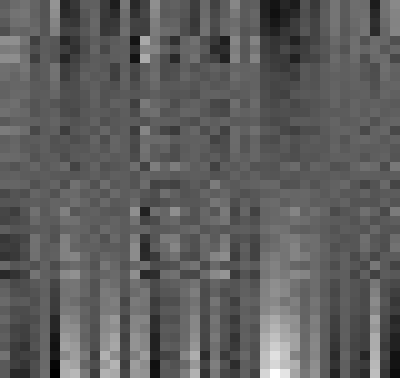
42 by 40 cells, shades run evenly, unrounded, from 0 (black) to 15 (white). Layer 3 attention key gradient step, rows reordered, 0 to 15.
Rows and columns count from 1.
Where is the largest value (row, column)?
42, 28
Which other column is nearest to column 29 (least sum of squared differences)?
27
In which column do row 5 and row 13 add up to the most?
15
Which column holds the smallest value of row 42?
6
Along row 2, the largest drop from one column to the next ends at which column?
7
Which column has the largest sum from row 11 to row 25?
2
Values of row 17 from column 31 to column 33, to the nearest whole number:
5 5 5
